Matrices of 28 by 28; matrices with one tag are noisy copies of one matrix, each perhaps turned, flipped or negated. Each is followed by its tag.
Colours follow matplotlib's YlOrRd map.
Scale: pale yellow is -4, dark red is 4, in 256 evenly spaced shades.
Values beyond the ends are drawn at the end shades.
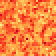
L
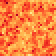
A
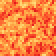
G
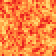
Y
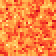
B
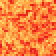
G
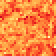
G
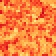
B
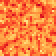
B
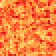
B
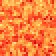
L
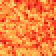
G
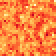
L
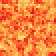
Y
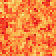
Y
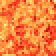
G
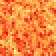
G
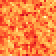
A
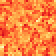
Y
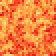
G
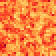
L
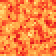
L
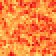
G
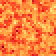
L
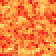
Y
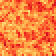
G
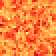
Y
